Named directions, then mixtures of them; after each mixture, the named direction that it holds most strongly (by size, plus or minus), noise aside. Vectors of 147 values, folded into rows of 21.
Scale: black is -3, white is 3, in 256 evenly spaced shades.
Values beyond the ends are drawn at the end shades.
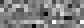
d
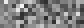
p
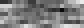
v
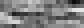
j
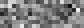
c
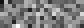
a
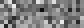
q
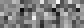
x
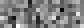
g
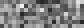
p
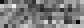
v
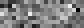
c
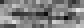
j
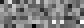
d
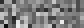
q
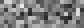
p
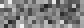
q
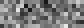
p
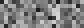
x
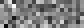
q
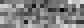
v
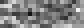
c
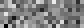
q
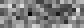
c
